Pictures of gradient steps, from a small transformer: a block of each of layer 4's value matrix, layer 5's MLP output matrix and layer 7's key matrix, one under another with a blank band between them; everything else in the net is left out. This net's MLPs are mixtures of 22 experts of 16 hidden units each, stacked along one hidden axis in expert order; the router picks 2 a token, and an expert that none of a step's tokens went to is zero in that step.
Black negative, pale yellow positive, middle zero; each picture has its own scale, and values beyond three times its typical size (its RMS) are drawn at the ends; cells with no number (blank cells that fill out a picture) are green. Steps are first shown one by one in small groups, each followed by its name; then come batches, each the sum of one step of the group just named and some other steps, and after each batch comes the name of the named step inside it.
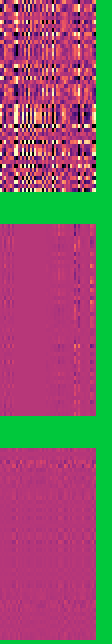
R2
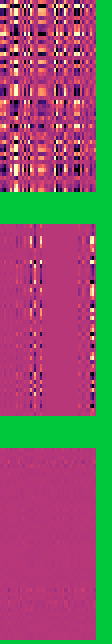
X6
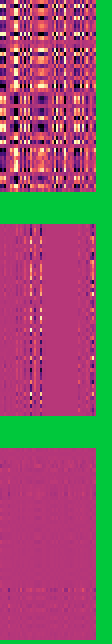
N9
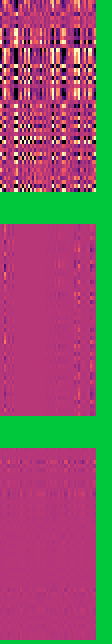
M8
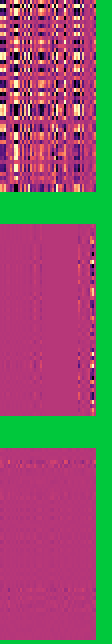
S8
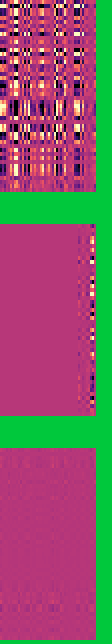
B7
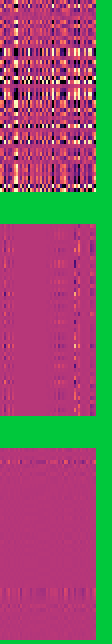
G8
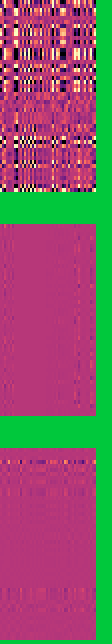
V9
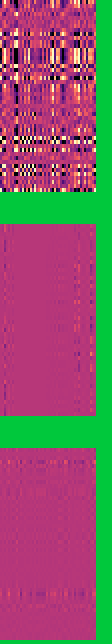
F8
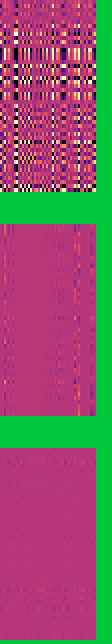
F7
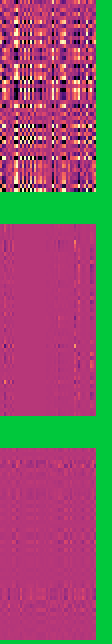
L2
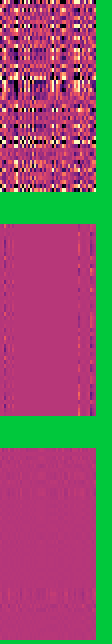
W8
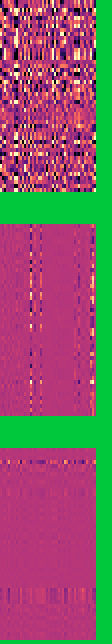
V9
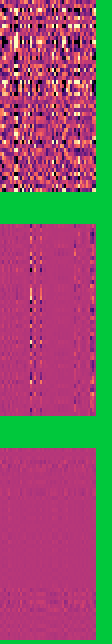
V9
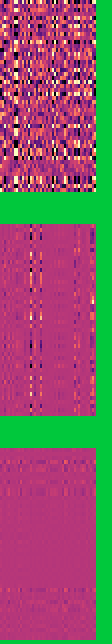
G8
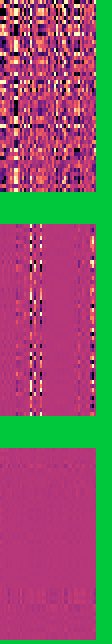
X6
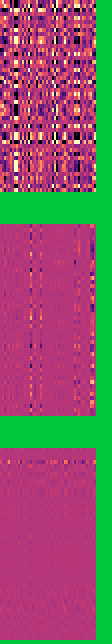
G8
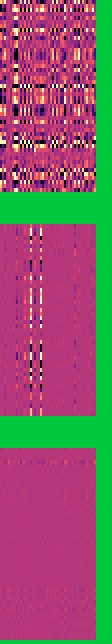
F8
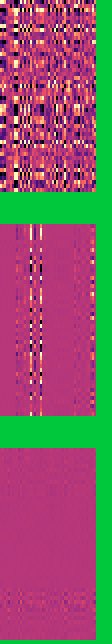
B7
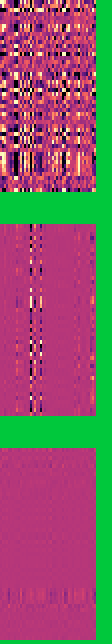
F7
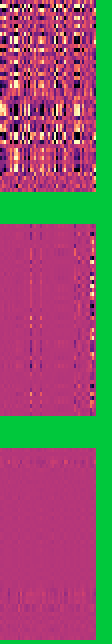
B7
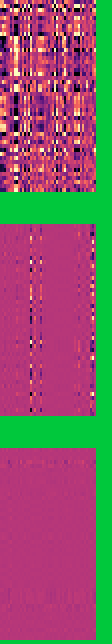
N9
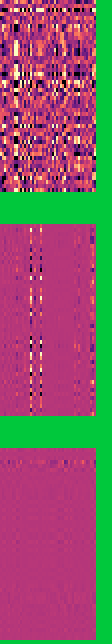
L2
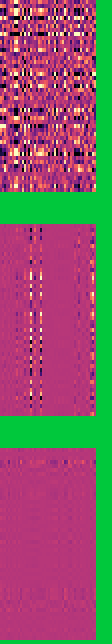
N9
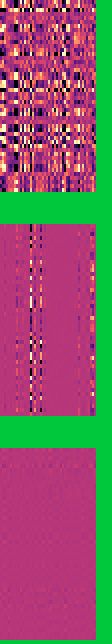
W8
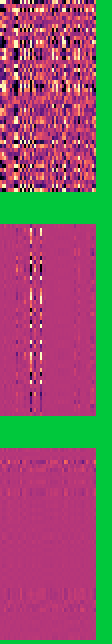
V9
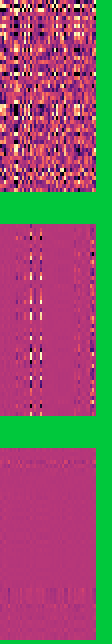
S8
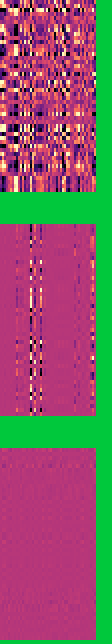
X6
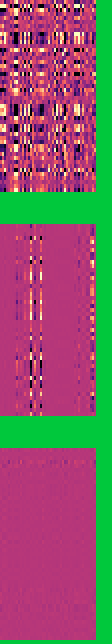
B7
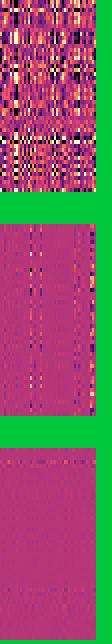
F8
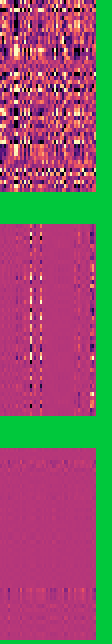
N9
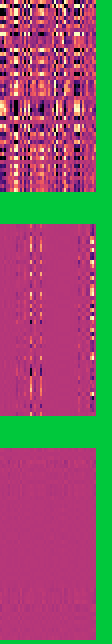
B7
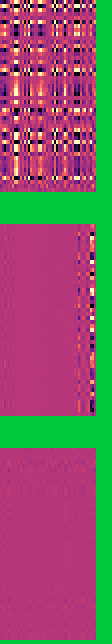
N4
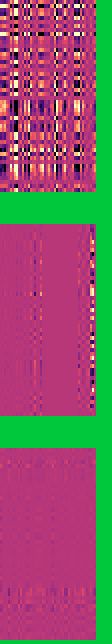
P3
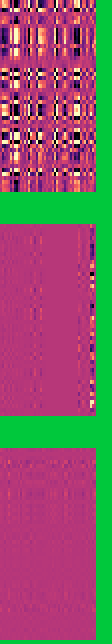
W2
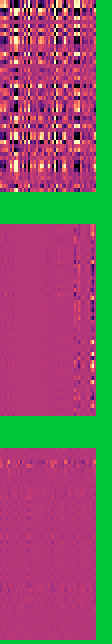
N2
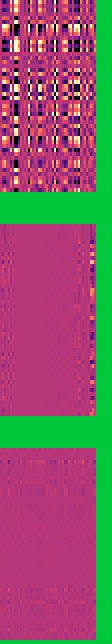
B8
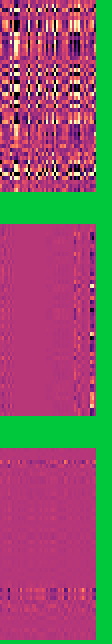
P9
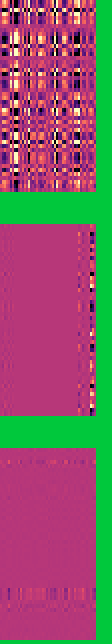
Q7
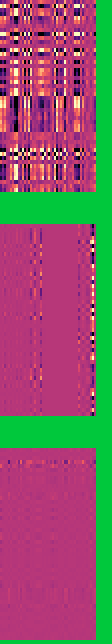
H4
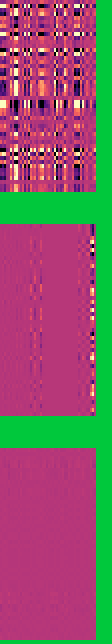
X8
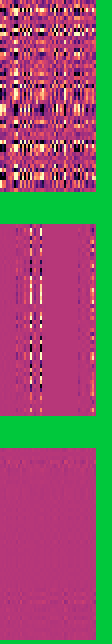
X8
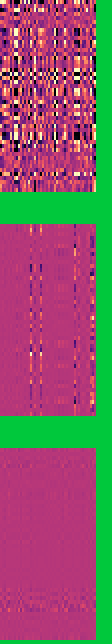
W2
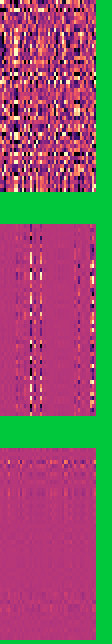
W2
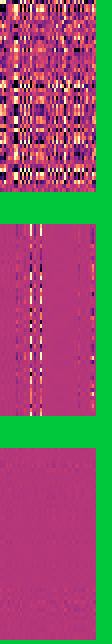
B8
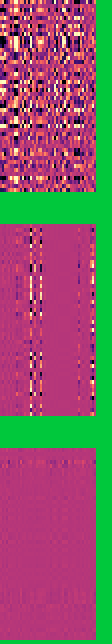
B8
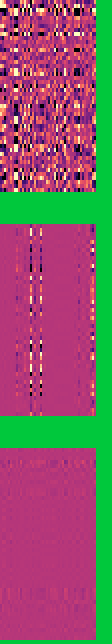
X8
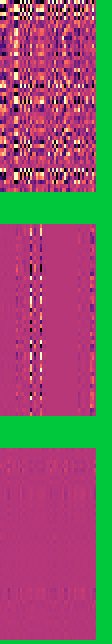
Q7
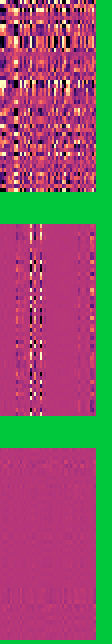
N4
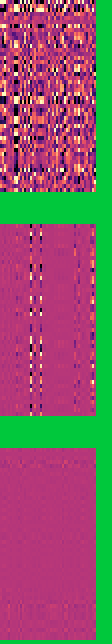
B8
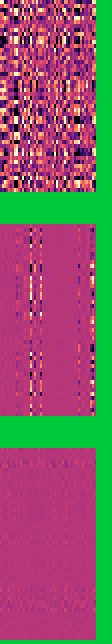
W2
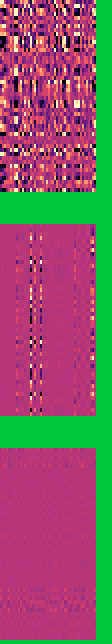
X8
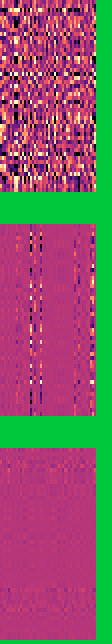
P9
